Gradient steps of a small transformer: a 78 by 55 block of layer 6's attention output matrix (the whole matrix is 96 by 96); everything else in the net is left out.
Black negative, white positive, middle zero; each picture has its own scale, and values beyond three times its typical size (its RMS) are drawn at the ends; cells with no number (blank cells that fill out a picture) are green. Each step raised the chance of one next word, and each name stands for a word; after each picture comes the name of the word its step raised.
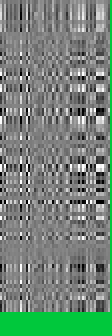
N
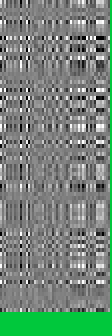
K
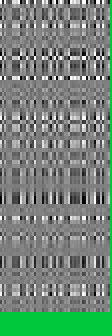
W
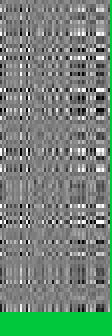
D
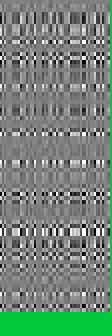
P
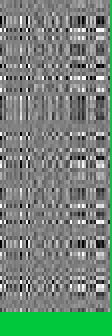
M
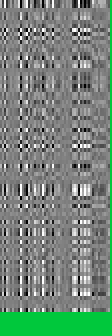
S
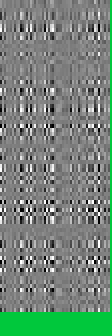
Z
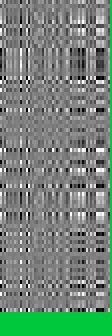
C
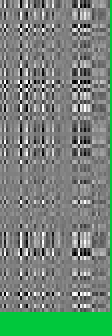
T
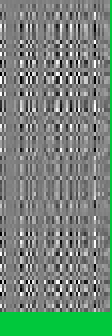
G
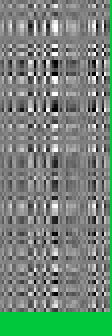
G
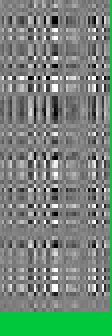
M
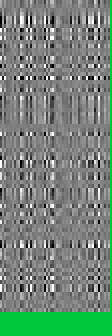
M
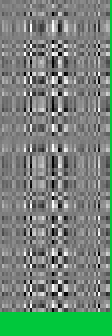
G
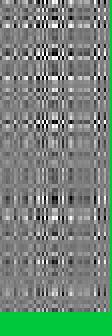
W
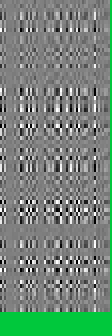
Z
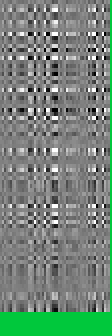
D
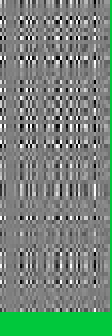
K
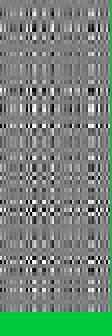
Z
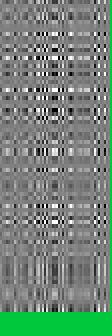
D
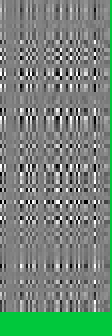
N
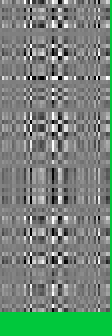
W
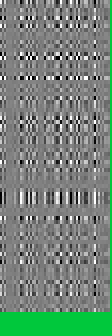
W
